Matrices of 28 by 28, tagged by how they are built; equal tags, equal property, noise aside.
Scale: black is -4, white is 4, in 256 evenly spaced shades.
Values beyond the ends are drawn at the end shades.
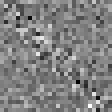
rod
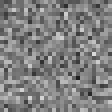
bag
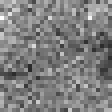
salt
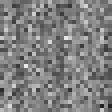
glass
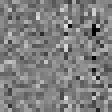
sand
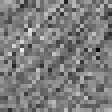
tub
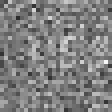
glass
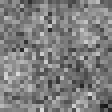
salt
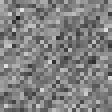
tub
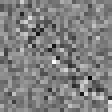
rod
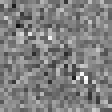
rod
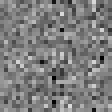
sand
